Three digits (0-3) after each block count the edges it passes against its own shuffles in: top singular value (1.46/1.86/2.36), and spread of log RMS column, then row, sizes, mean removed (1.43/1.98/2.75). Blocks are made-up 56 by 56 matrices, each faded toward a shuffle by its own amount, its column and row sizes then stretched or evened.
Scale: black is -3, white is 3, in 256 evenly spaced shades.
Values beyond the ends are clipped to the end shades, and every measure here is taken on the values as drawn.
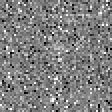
0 1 0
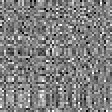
3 1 0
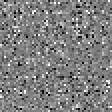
1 1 1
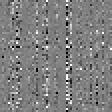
2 3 1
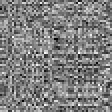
3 1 1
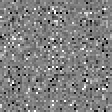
1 2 2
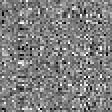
2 2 2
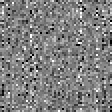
1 3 0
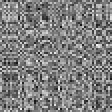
3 1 1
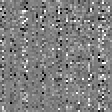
0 3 1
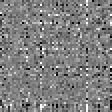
2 2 2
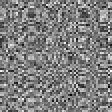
3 1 1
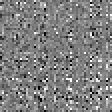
1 3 2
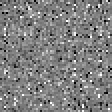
1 1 0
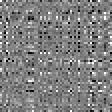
3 3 3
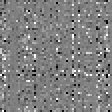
1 3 2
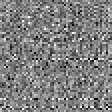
2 0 2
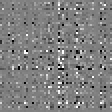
0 3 3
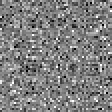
2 1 1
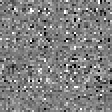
0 2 3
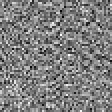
2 0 0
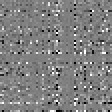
0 3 3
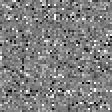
0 0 2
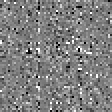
1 2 1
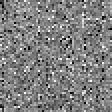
0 2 0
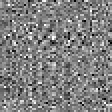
2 1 1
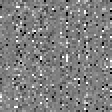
0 3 0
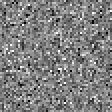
0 1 0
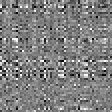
3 2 3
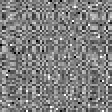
3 0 0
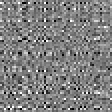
3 1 3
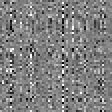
3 3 1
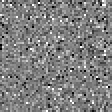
0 1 1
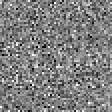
0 1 1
